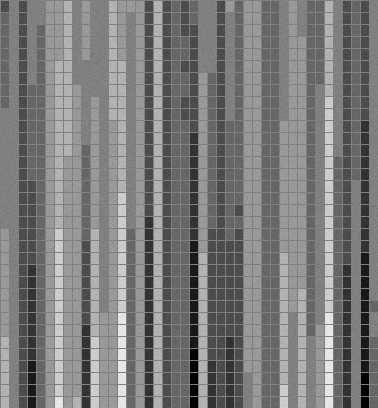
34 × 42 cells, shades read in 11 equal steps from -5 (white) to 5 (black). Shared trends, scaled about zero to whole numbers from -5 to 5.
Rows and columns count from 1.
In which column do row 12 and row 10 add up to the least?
37
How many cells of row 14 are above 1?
7
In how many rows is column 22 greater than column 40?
32
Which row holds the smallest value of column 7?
34
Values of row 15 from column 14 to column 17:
-2 0 -1 2
